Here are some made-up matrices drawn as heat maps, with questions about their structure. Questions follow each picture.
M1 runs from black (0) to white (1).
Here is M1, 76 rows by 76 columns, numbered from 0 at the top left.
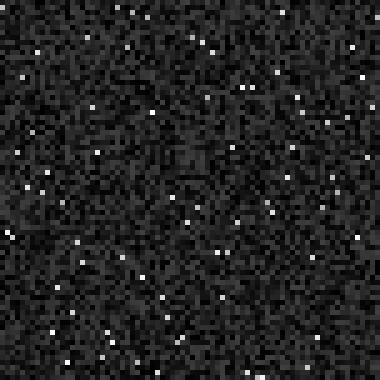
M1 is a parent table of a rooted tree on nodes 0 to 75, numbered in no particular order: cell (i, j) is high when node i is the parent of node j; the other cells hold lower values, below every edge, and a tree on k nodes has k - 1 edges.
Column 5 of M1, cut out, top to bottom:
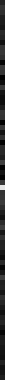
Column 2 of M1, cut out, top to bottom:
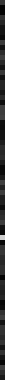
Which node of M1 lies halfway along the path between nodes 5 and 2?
44
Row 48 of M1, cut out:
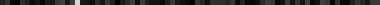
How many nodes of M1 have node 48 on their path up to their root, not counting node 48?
5
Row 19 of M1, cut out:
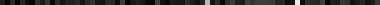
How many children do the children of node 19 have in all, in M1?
4
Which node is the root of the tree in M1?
68
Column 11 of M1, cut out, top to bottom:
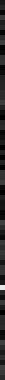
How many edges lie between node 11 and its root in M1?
3
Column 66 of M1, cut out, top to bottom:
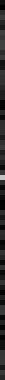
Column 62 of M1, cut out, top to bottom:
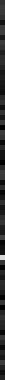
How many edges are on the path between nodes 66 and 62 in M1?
8
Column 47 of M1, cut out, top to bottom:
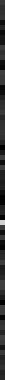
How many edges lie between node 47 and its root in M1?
6
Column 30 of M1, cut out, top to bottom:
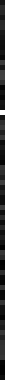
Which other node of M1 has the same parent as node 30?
60
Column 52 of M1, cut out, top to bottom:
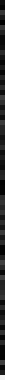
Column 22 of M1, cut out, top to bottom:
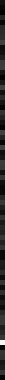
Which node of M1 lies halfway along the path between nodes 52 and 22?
3
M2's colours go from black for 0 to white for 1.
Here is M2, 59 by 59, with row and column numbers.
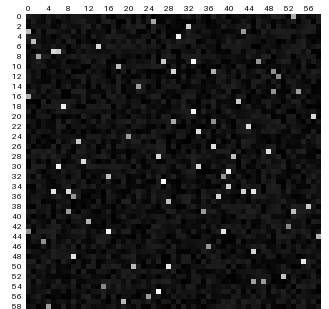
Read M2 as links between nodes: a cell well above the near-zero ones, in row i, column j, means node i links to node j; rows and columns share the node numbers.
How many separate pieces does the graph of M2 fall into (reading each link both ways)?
5
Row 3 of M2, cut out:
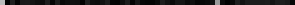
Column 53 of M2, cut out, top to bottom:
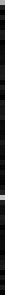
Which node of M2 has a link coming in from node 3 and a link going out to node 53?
node 0
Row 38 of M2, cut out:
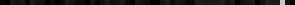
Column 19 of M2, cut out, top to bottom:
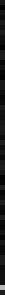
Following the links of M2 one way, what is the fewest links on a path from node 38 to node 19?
5
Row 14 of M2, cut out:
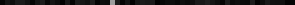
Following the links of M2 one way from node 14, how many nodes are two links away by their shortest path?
1
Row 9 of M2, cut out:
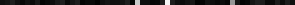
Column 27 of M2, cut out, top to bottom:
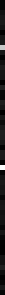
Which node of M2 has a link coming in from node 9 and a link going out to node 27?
node 33
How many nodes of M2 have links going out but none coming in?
3
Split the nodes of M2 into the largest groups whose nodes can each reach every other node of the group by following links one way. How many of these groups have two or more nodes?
6
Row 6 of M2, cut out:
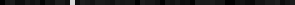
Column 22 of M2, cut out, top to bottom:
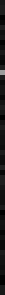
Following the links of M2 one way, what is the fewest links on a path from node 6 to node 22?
2
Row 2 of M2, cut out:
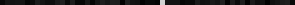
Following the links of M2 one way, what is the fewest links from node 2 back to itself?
4
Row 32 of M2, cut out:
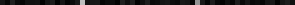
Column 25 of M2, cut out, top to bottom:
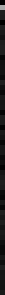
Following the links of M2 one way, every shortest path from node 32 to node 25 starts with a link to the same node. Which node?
node 39
